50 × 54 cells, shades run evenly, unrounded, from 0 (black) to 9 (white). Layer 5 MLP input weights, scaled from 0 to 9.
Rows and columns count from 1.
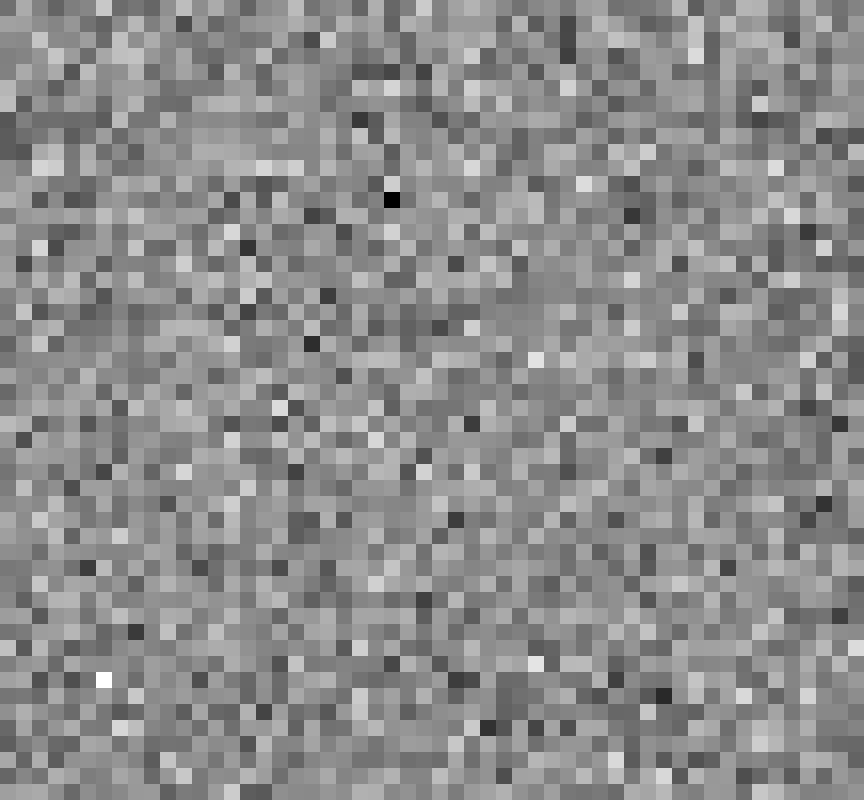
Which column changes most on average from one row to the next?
25
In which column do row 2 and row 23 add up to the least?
32
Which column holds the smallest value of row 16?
16
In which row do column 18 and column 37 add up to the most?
26
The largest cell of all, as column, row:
7, 43
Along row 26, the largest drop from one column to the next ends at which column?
19
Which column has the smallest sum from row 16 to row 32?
51
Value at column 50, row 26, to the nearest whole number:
4
